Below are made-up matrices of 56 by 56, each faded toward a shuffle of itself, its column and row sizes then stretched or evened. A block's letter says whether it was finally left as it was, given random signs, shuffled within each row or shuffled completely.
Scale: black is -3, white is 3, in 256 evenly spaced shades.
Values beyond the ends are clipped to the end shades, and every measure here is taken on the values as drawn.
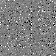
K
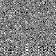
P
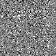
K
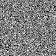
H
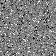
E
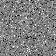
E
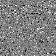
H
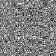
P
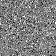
H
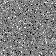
E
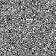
K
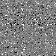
K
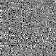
P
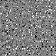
P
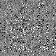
K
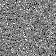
E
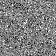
E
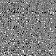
P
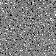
H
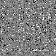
K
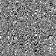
P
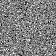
E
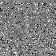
H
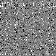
K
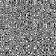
P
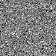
K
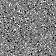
E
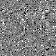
P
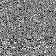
H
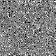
K
